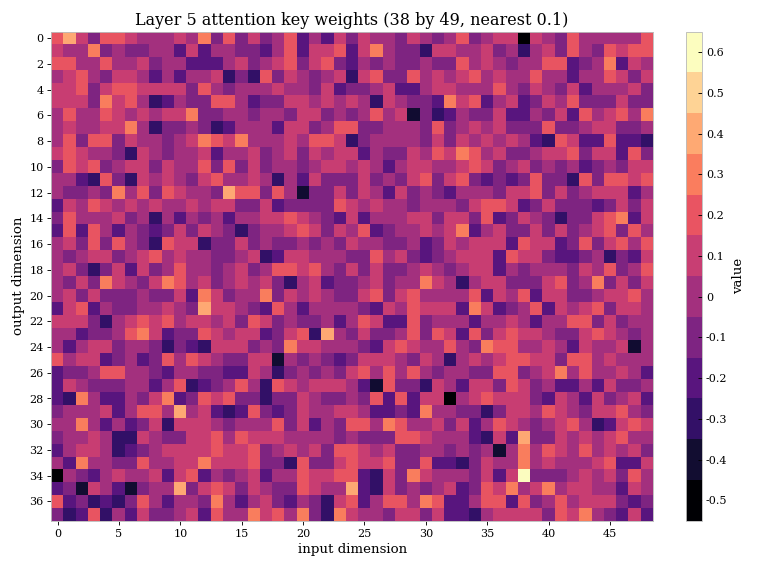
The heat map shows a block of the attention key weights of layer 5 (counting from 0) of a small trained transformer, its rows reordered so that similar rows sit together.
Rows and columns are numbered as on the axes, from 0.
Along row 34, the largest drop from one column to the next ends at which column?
39
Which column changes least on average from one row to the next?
20
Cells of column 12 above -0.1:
25
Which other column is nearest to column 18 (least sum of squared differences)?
15
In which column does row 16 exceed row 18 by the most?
3
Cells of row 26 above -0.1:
31
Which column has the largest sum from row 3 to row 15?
1
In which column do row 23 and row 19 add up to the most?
44
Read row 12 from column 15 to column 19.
0.2 0.2 -0.1 0.2 0
